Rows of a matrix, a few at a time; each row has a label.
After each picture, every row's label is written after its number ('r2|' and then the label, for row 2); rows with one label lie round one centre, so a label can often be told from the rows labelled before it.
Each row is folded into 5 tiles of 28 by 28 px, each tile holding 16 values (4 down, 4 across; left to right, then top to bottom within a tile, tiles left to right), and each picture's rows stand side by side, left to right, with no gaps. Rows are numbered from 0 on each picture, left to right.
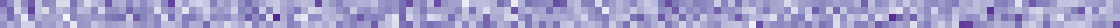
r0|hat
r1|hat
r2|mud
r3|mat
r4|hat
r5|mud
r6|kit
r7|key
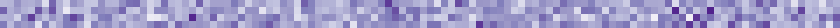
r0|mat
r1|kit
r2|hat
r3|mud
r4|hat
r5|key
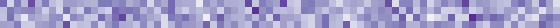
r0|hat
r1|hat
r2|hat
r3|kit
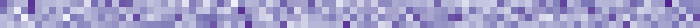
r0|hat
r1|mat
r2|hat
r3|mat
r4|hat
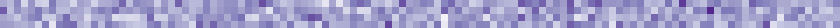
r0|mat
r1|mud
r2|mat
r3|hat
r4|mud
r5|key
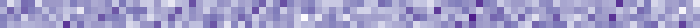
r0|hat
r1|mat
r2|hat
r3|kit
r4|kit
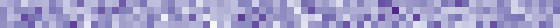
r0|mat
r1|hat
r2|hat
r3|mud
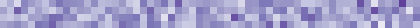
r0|kit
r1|mud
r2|mat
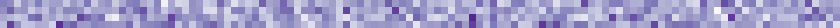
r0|mud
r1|mat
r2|hat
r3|kit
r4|kit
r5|hat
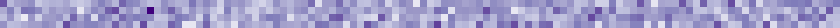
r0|hat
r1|key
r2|kit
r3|mud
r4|mat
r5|hat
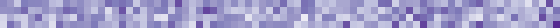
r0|mud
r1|mud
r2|hat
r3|key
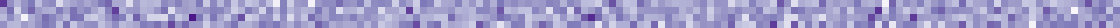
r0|hat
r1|kit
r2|kit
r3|mud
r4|mat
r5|mat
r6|mat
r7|mud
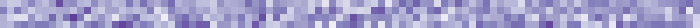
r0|kit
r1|hat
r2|mat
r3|mud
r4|mud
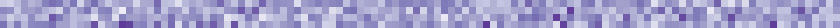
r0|kit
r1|mat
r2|mud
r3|hat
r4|key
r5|mat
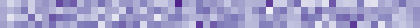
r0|kit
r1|mud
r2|mat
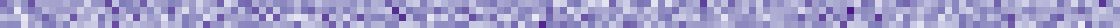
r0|hat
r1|hat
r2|hat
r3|kit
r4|mat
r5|hat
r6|key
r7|mat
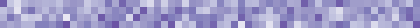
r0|hat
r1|mat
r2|key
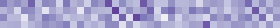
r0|hat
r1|hat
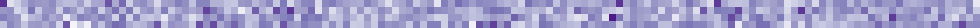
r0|hat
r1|mud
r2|key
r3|mud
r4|kit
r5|mat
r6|kit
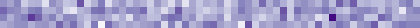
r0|mat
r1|mat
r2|kit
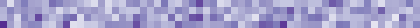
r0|key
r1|kit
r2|key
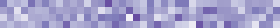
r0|hat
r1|mud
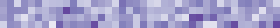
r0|mud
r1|kit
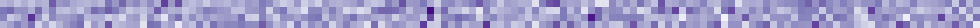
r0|mat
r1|mud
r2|mat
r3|key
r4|mat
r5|hat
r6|hat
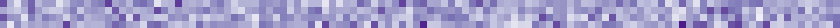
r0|hat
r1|mud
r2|mat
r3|key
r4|kit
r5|key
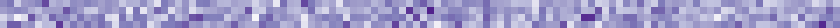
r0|mud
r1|kit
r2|hat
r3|key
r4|mat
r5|kit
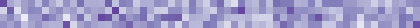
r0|hat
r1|mat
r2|key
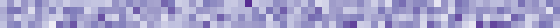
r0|mud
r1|hat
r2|mat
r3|mud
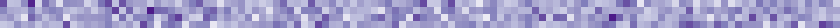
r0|hat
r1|key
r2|hat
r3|hat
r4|kit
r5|kit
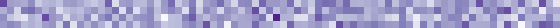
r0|hat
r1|hat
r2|mud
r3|kit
